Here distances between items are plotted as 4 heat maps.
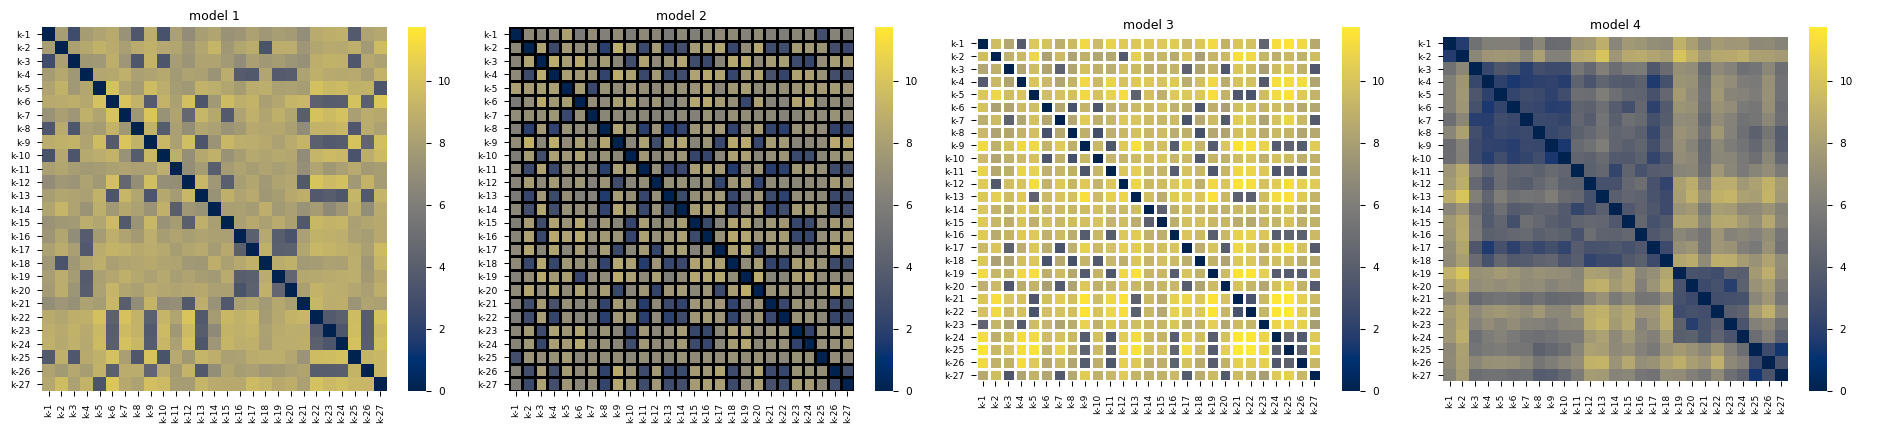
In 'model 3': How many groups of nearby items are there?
7
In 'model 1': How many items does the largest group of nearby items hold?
7
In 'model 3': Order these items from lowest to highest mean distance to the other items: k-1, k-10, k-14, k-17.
k-10, k-17, k-14, k-1
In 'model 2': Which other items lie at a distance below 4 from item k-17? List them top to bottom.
k-9, k-12, k-20
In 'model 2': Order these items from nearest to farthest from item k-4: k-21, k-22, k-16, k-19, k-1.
k-22, k-21, k-1, k-19, k-16
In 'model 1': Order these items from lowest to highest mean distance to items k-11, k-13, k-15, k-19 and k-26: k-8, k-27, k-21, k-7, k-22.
k-22, k-21, k-7, k-8, k-27
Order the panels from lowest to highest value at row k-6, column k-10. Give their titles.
model 4, model 3, model 2, model 1
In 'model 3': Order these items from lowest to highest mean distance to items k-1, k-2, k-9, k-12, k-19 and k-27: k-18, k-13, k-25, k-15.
k-25, k-18, k-15, k-13
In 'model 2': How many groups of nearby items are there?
6
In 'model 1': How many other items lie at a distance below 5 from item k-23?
6
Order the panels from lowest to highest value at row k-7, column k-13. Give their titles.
model 4, model 2, model 1, model 3
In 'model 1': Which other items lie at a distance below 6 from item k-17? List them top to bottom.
k-4, k-16, k-19, k-20
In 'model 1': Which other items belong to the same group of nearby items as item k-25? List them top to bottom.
k-1, k-3, k-8, k-10
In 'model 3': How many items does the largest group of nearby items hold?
7
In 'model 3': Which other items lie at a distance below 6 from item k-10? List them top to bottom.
k-6, k-8, k-18
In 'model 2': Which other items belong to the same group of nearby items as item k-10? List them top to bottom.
k-3, k-15, k-16, k-23, k-24
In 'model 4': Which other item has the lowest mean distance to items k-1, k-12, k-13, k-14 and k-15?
k-18
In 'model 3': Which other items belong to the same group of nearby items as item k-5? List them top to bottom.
k-13, k-21, k-22
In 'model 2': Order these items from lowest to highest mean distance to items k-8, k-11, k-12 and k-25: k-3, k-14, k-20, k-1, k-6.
k-14, k-1, k-20, k-6, k-3
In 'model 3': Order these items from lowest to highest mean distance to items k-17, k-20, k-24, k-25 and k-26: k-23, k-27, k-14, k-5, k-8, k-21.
k-27, k-8, k-14, k-23, k-5, k-21
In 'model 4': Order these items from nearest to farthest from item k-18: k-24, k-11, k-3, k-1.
k-11, k-3, k-1, k-24
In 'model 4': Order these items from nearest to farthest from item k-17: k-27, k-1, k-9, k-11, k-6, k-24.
k-6, k-9, k-11, k-27, k-24, k-1
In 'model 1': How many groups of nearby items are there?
7
